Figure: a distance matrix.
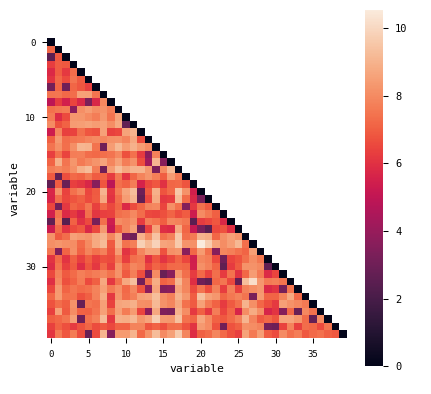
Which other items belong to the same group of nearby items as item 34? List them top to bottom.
27
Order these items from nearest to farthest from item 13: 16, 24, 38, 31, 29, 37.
31, 16, 29, 38, 24, 37
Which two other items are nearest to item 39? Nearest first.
5, 8
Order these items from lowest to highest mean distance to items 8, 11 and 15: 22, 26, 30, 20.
26, 22, 30, 20
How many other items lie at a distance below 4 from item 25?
4
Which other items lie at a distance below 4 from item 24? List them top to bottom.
0, 2, 6, 19
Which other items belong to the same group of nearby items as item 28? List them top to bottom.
1, 18, 22
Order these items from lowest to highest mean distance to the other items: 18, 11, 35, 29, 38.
29, 38, 18, 35, 11
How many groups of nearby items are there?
11
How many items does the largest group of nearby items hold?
6
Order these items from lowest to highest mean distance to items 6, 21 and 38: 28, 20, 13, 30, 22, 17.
30, 20, 22, 13, 28, 17
